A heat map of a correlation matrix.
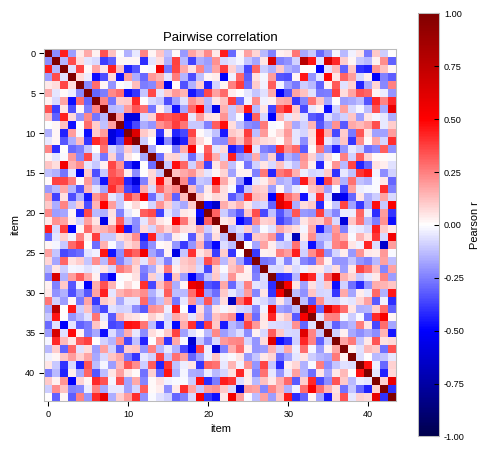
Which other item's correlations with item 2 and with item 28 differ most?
8
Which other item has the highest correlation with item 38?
14
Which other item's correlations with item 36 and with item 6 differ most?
18
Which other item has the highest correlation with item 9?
22
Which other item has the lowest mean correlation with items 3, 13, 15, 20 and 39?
4
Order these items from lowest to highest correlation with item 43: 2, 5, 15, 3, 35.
35, 3, 5, 15, 2
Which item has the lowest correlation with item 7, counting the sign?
21
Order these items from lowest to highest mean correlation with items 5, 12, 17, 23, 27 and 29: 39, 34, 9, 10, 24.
24, 10, 34, 39, 9
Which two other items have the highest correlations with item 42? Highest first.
33, 17
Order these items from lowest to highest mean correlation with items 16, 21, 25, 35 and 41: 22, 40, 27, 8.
40, 8, 27, 22
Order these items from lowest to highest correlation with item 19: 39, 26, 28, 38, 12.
39, 28, 38, 26, 12
